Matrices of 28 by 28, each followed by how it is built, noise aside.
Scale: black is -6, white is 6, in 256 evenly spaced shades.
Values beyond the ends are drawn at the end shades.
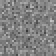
repeating rows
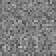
repeating columns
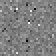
sparse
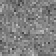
smooth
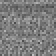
repeating columns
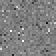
sparse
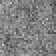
smooth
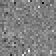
sparse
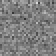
low rank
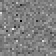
sparse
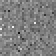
sparse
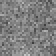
smooth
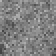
smooth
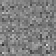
low rank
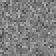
noise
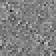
banded
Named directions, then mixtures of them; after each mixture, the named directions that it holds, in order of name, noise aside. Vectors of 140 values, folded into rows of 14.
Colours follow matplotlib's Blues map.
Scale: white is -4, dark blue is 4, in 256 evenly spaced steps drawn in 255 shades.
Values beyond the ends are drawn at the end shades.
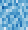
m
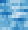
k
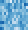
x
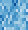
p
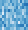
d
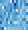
p, x.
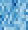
p.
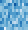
m, p, x.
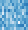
d.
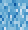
m, p.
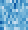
p, x.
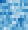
k, m, x.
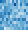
k, p, x.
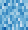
d, m.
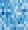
d, k.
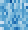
x.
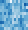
k, x.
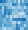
d, k, p.
